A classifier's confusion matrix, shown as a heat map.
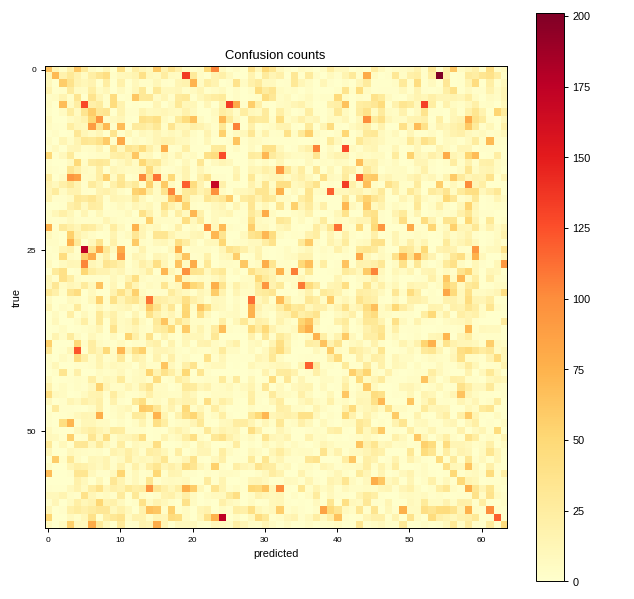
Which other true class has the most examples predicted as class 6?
8
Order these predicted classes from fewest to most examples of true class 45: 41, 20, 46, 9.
20, 9, 46, 41
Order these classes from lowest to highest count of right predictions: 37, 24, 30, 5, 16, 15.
24, 16, 37, 30, 15, 5
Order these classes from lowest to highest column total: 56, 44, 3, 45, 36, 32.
56, 3, 36, 32, 45, 44
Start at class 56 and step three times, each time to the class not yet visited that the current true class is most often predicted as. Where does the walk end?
30
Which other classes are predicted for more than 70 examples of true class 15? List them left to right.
3, 4, 13, 43
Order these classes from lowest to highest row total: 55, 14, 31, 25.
14, 55, 31, 25
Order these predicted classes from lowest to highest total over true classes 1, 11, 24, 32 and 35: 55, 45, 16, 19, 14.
55, 45, 14, 16, 19
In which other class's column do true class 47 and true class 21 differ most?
13
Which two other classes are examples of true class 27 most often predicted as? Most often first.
5, 63
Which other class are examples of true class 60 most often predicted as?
7
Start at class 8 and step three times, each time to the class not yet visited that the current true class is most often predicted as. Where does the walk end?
61
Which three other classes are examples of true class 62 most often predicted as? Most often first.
24, 23, 40
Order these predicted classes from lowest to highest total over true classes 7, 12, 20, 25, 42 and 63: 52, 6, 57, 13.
57, 52, 13, 6
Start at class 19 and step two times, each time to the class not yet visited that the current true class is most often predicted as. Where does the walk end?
36
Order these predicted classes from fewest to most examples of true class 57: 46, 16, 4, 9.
16, 4, 9, 46
